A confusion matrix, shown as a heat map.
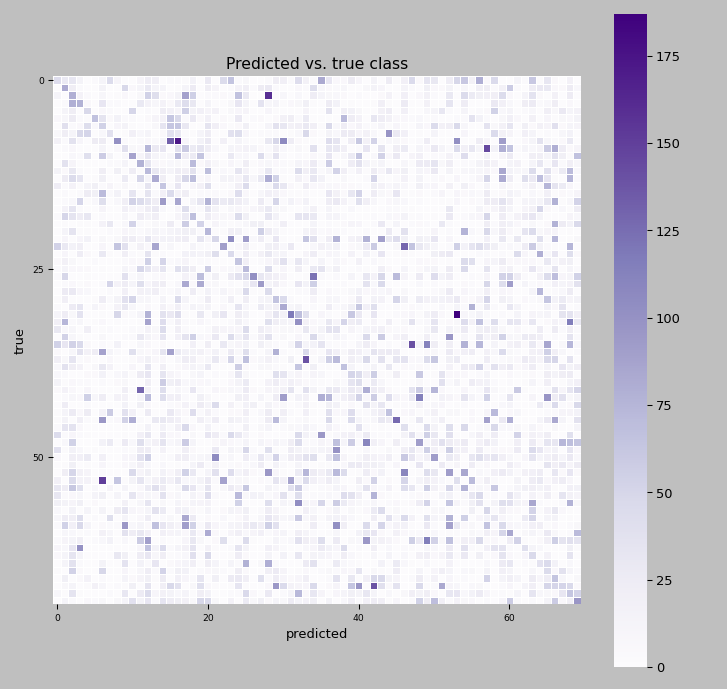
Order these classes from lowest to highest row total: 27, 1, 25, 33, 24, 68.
24, 33, 1, 25, 68, 27
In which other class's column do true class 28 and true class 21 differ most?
23
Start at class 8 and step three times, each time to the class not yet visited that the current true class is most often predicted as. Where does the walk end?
65
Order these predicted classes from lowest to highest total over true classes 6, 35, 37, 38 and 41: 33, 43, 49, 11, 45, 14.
45, 43, 14, 11, 49, 33
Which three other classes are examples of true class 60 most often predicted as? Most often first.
20, 69, 59
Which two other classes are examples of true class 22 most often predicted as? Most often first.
46, 13
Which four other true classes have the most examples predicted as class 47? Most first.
35, 22, 61, 0
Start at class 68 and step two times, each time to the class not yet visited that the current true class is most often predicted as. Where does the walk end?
12
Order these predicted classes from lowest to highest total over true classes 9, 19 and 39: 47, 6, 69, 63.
47, 63, 6, 69
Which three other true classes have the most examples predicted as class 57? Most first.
9, 45, 59
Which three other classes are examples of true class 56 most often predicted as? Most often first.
32, 63, 68
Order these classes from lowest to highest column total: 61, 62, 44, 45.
62, 61, 44, 45
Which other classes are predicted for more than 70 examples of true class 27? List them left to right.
17, 19, 60
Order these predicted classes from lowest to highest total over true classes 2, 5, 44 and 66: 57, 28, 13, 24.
13, 57, 24, 28
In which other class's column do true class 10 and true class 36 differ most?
15
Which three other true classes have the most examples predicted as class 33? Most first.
37, 52, 21
